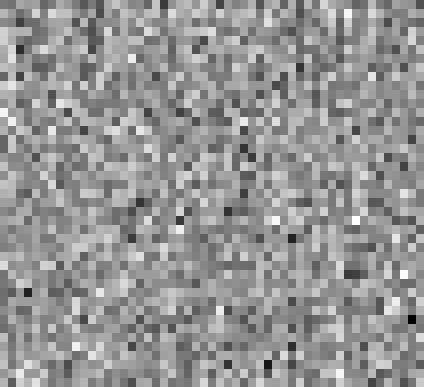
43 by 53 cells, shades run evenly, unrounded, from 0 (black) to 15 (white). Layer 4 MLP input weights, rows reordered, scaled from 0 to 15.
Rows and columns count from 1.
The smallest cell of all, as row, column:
36, 52
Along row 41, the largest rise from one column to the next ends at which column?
35
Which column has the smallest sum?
48
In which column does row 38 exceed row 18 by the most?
49
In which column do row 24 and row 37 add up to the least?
17
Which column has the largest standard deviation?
37
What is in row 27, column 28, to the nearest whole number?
10
